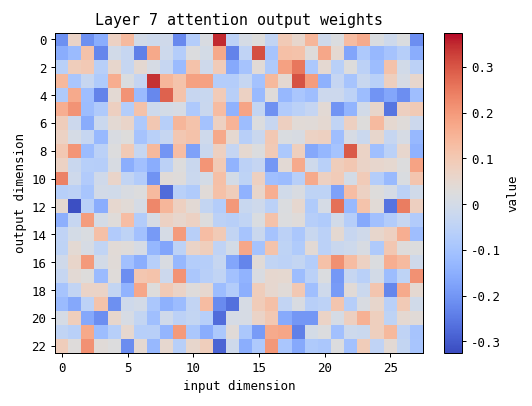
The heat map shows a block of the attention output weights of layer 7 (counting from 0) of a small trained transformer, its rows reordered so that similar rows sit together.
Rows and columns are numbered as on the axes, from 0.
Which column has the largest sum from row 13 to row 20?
26
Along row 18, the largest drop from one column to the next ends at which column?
25
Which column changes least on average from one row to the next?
4
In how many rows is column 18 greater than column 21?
13
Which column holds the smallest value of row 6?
2
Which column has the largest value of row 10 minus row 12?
1
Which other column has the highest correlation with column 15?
20
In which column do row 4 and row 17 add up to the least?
3
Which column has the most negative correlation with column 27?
5
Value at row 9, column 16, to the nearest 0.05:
-0.2
